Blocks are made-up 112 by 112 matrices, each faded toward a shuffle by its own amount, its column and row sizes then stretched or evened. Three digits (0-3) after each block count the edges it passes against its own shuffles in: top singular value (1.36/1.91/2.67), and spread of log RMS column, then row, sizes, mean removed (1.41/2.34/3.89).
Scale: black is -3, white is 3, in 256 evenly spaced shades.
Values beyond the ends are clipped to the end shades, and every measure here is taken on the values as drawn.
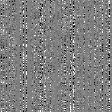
2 3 1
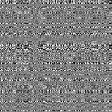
3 1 3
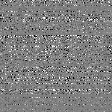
1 1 3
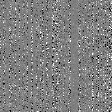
0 3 0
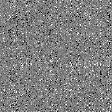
1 2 1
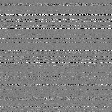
2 0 3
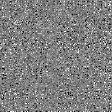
1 2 2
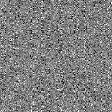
2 2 0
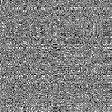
3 0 1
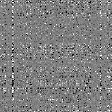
2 2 2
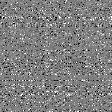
2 1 2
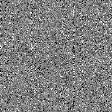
1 2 0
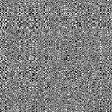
3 2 2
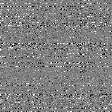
0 1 3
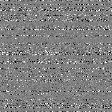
0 0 3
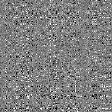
2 2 2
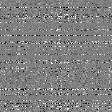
1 2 3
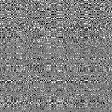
3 0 3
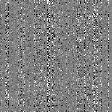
2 3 1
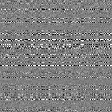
3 1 3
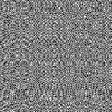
3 1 0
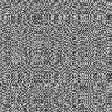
3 1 1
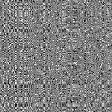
3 2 0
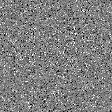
1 1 1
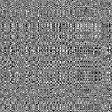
3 2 2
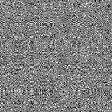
3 0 1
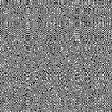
3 1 1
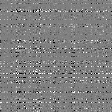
2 2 3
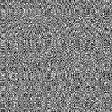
3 1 0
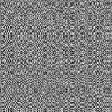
3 2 2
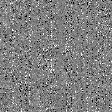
1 2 0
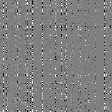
3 3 2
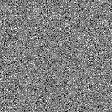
2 1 0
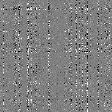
1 3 2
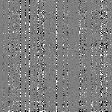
1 3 2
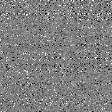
1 1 2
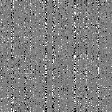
2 3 1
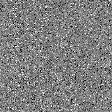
1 1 0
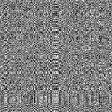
3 2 1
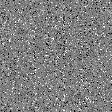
1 1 0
